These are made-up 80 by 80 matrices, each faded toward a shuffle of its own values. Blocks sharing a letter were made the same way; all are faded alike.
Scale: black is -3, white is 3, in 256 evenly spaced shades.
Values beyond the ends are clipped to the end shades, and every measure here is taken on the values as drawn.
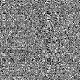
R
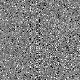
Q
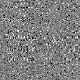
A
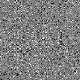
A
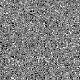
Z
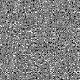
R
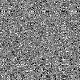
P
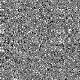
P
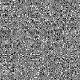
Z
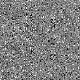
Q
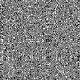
Z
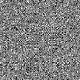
R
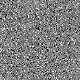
Q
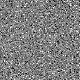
Z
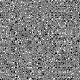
A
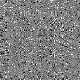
A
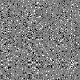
A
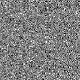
P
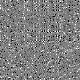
A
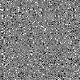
A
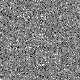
Q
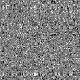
R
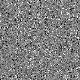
Q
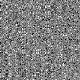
Z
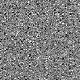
P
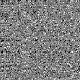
Z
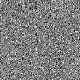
R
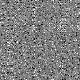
Q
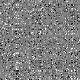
A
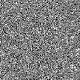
P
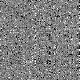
Q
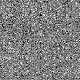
P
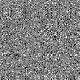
R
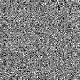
R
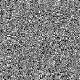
P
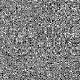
Z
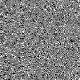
R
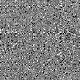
R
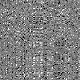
A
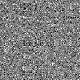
Z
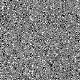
Q
